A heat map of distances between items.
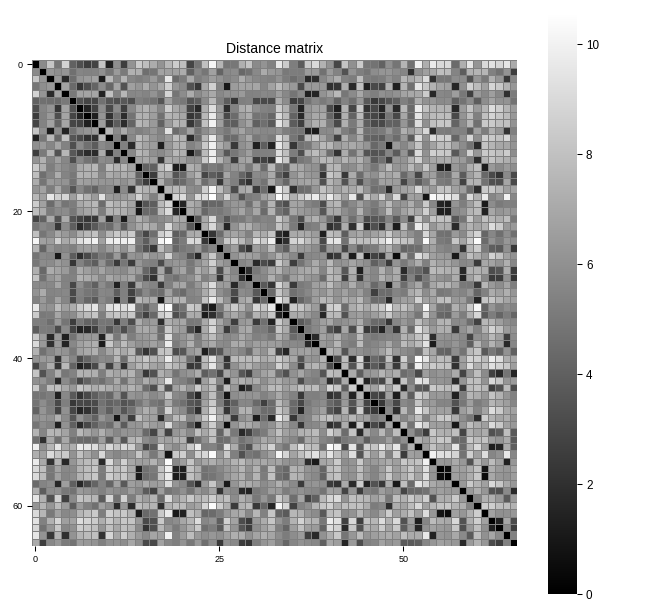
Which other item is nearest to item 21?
12
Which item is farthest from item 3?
52
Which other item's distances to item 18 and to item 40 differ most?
53
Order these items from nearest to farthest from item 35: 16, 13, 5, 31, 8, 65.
5, 13, 8, 31, 65, 16
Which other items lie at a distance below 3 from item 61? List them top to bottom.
14, 19, 20, 55, 56
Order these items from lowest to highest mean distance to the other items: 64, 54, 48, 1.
1, 48, 64, 54
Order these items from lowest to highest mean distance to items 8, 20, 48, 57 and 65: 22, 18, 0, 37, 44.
22, 0, 37, 44, 18
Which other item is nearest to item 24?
33
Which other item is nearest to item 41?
6
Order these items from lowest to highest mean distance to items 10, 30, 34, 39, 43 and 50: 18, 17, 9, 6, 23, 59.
23, 6, 9, 17, 18, 59
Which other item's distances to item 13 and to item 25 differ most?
60
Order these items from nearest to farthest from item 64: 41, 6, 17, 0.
17, 6, 41, 0
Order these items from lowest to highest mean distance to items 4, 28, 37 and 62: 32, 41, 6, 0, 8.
32, 8, 6, 41, 0
